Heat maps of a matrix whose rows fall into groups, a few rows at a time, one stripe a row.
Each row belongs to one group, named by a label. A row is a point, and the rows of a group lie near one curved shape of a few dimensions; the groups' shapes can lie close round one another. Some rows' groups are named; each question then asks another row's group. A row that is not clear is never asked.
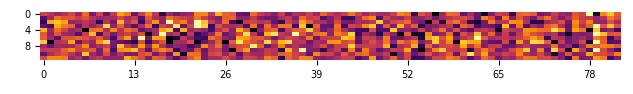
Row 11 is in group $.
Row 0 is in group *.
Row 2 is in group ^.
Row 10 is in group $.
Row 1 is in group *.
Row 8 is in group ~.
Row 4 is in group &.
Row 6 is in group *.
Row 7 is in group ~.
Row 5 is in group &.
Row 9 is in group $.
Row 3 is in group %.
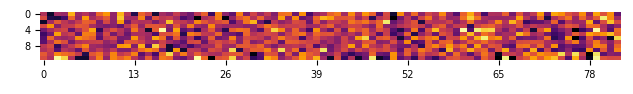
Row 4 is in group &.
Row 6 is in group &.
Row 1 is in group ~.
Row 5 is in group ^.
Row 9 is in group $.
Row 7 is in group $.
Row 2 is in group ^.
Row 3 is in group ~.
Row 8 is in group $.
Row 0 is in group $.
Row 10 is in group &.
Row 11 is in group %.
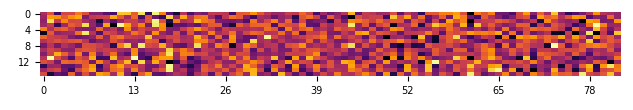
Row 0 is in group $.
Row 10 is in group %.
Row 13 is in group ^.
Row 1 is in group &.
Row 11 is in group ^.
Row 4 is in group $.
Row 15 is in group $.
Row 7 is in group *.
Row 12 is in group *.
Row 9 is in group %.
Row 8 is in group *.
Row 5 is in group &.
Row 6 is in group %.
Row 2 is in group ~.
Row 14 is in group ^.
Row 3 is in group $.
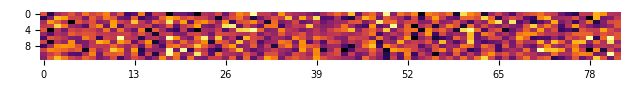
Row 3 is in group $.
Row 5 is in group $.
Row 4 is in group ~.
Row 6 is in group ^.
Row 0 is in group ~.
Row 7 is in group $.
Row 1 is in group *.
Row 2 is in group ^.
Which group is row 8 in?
*
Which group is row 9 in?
&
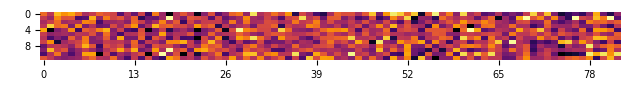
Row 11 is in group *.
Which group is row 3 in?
^
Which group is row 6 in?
~
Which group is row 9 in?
^
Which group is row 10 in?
&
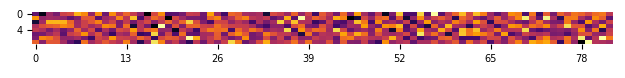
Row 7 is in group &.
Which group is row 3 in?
&
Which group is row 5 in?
^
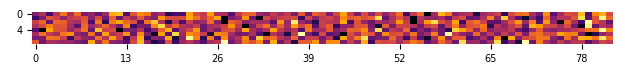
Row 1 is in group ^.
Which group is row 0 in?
*
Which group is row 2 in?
$
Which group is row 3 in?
&
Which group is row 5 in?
&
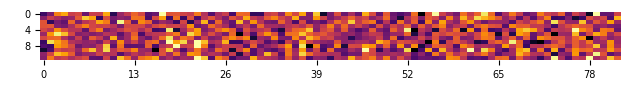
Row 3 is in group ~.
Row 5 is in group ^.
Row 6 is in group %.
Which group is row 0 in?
*
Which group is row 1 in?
&
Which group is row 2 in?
$
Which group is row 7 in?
^
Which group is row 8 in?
%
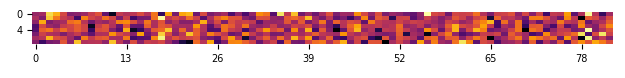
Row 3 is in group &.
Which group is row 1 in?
%
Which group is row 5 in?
*
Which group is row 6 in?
&
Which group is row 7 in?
~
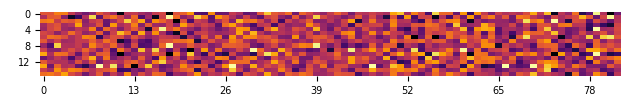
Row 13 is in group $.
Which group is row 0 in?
~
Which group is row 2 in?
$
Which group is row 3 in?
&
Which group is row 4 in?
&
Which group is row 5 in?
$
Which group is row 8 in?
%
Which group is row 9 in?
~
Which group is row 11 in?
^
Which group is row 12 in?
&
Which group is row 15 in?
$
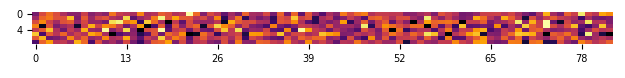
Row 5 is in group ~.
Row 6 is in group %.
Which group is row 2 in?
$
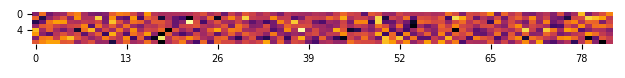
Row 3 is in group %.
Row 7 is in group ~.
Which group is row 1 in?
~
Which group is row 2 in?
*
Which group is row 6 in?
&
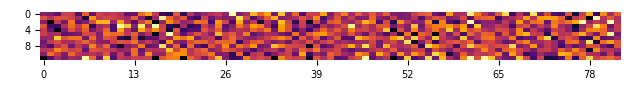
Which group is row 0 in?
$
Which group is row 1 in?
&
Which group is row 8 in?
^
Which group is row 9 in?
%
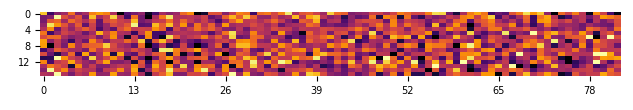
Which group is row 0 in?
~
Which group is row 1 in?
%
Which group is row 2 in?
&
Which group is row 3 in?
^
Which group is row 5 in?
$
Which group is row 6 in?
*
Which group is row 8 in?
~
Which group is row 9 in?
*
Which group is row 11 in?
%
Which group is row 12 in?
~
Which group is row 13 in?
^
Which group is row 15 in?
%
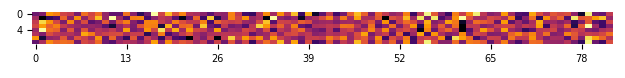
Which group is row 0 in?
*
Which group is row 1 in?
$
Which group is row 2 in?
^
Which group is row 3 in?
~
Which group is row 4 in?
^
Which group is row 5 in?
$
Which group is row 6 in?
~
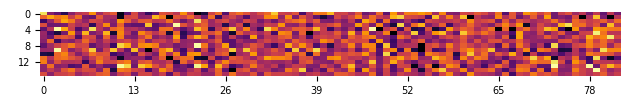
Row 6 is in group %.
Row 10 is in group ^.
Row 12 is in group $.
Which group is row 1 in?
~
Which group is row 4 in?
%
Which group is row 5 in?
$
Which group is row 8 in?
*
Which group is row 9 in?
%
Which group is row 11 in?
~
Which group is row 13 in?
*
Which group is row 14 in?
$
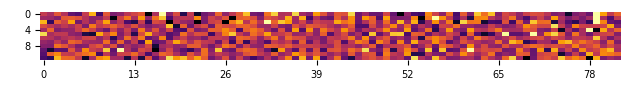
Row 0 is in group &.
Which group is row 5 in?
$
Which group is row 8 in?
$
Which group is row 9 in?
$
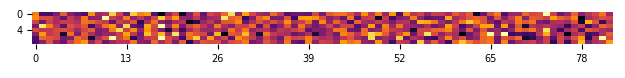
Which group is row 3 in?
^
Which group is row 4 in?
$
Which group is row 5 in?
^
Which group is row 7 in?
^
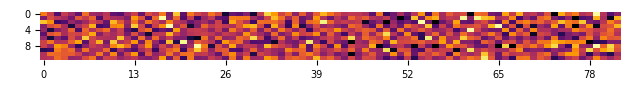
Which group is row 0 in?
~
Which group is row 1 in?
&
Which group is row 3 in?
^
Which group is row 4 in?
$
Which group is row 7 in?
&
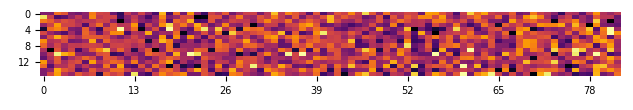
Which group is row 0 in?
^
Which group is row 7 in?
&
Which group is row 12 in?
&
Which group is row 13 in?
~
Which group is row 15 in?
&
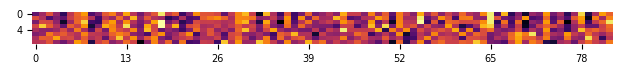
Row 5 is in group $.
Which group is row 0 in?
^
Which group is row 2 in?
^
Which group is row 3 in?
^
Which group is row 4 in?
~
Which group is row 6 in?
$
